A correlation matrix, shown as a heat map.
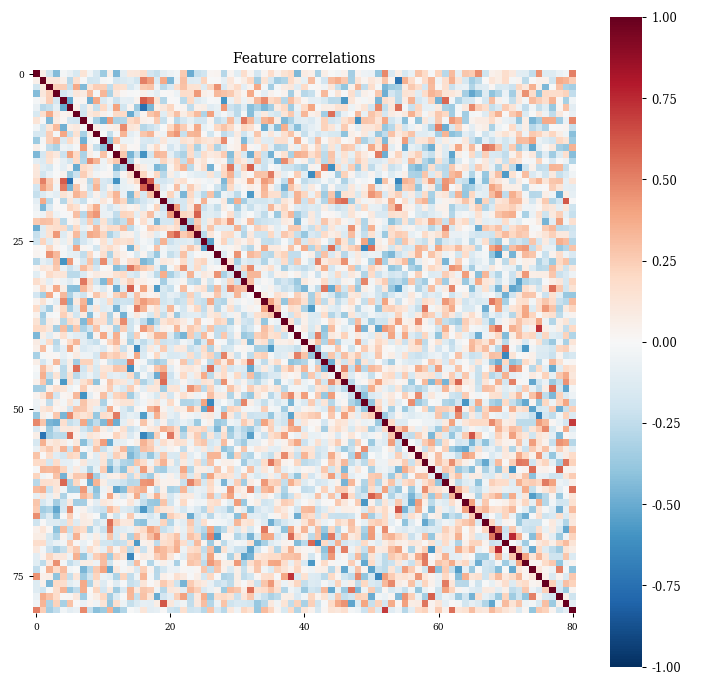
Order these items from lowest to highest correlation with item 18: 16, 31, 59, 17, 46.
59, 16, 31, 46, 17
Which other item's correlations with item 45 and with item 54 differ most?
1
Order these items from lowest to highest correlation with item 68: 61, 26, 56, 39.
56, 39, 61, 26
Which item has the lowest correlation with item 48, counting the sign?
7
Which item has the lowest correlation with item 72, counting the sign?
14
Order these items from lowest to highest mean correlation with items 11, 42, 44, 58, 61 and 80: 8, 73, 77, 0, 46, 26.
8, 77, 0, 73, 46, 26
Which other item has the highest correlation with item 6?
44
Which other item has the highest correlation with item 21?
24
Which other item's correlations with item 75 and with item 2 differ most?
52
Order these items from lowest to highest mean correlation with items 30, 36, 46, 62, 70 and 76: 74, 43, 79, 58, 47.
74, 47, 43, 79, 58
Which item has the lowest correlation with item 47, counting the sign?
79
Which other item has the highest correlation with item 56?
49
